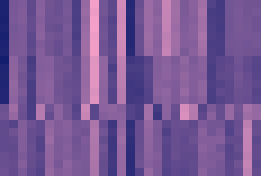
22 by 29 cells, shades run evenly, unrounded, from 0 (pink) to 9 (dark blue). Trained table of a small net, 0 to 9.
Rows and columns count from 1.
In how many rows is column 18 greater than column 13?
2
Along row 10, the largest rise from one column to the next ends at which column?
15
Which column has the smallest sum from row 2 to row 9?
11
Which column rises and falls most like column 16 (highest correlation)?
4
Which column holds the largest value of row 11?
1
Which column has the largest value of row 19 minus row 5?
19
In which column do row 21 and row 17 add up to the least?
28
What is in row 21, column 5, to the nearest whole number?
6
